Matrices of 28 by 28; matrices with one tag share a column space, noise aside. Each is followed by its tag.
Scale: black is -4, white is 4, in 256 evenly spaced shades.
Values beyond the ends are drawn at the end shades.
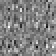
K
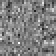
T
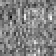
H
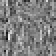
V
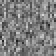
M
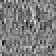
K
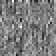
V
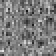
T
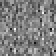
T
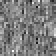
V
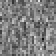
V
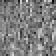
V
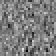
M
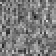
H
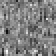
H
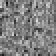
T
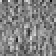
V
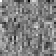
V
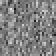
T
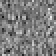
H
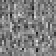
M
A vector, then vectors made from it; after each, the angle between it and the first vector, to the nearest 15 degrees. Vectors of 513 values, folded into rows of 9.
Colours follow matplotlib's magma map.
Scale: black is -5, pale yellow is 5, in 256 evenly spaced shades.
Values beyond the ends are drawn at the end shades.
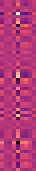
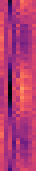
105 degrees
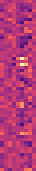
105 degrees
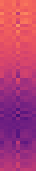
105 degrees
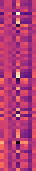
30 degrees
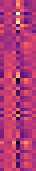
30 degrees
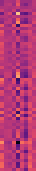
30 degrees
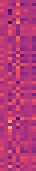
75 degrees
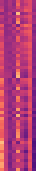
60 degrees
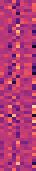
120 degrees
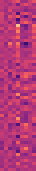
120 degrees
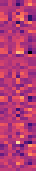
120 degrees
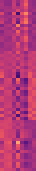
135 degrees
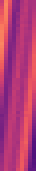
90 degrees
